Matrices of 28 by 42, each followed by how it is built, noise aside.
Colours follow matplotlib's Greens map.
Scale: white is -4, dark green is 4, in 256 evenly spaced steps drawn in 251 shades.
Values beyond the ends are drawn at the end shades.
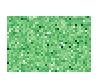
sparse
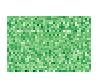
uneven rows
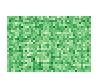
blocks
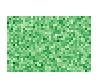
noise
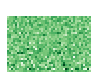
uneven rows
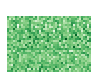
repeating columns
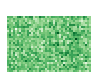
blocks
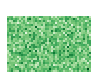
repeating columns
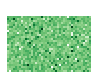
sparse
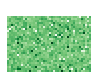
sparse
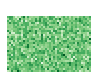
repeating columns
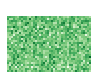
repeating columns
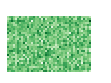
repeating rows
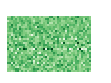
uneven rows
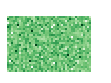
sparse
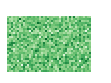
repeating columns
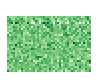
uneven rows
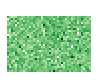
sparse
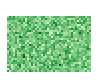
noise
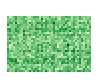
blocks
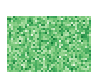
noise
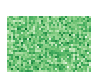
noise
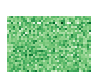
uneven rows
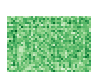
blocks
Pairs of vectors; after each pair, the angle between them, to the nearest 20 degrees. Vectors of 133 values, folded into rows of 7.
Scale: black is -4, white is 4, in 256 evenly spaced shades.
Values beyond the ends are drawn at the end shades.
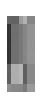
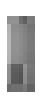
160 degrees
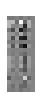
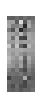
40 degrees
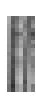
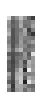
40 degrees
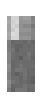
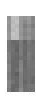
20 degrees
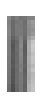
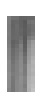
40 degrees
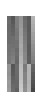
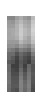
80 degrees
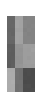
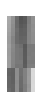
140 degrees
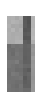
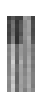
140 degrees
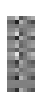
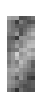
60 degrees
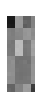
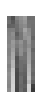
80 degrees
